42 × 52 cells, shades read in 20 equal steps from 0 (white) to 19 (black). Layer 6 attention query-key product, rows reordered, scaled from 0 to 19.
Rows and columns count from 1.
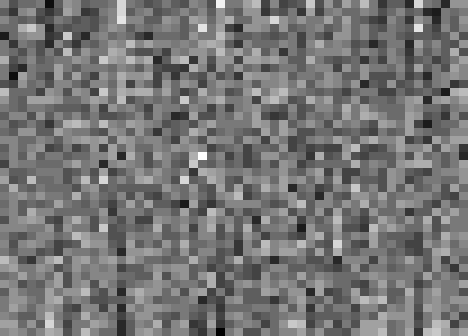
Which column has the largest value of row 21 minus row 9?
12
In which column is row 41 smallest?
6
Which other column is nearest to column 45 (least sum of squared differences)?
44
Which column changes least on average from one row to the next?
45
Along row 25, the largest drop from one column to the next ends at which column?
37
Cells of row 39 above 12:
8
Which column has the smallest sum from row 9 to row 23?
32
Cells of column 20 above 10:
25
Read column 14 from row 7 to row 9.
7 8 9
